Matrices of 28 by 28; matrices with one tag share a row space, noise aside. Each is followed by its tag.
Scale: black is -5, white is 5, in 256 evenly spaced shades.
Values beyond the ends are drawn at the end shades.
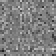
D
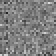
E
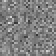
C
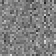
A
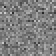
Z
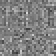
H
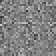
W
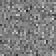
Z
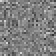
E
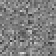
W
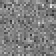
Z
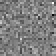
D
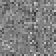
A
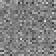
D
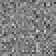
A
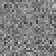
Z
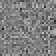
H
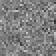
H
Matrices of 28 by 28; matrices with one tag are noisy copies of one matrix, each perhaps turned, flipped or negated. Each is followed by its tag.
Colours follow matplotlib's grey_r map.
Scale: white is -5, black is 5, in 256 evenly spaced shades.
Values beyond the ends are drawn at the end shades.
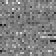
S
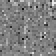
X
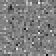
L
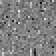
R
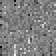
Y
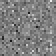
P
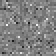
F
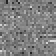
S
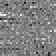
S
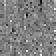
Y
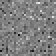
P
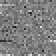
Y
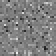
L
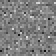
P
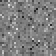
F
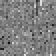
S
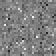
F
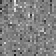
Y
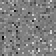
P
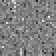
R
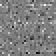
P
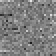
Y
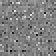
P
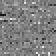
S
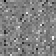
P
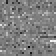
S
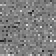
Y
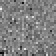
X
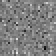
L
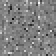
L
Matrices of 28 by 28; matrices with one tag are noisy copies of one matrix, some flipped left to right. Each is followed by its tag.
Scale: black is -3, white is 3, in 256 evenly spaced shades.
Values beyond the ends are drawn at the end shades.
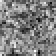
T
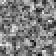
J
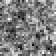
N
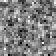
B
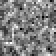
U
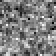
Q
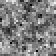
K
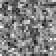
B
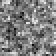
N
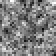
K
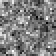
N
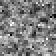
Q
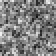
N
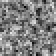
J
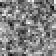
B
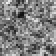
N
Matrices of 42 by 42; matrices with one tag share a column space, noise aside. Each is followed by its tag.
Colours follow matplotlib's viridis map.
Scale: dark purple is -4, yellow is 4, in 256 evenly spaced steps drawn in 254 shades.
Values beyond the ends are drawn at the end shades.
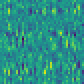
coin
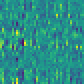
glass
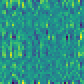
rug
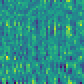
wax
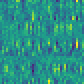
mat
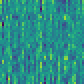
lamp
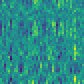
wax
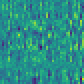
glass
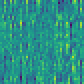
lamp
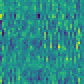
glass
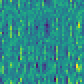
wax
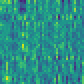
lamp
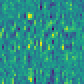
glass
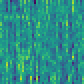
lamp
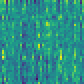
lamp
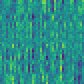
lamp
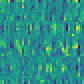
mat
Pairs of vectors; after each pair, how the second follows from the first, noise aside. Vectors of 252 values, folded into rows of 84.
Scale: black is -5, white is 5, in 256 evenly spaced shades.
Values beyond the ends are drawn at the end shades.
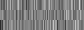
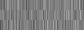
shrunk.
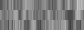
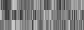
wrapped around.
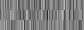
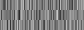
reversed.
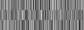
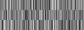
copied.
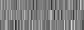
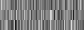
copied.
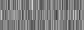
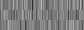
negated, partly zeroed.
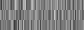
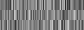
reversed.
